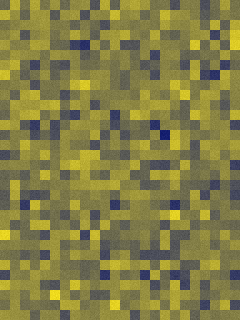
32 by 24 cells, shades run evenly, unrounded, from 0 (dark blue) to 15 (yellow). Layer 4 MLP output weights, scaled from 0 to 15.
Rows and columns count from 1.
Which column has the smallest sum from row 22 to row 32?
24
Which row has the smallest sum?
28
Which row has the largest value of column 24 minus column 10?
4
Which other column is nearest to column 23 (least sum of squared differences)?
7
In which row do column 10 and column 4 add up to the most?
12
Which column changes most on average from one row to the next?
8
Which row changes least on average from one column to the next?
19
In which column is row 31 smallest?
21
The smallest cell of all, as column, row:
17, 14
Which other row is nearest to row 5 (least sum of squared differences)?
3
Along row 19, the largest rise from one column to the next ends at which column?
2
